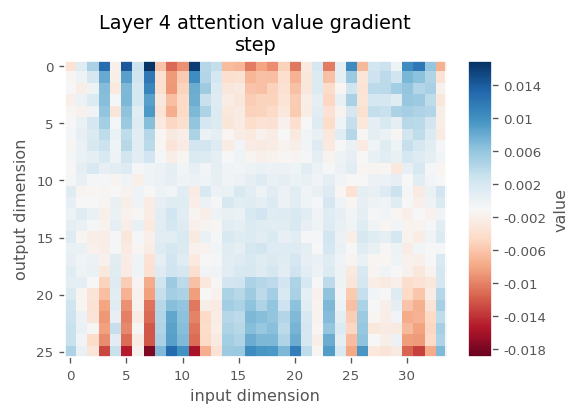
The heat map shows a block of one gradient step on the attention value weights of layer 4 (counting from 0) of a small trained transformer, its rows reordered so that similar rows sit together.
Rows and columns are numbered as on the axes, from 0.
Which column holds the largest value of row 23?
9
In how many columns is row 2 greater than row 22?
16
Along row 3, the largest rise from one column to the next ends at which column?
11
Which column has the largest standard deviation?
7
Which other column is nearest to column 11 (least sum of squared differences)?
5
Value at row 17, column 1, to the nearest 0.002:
0
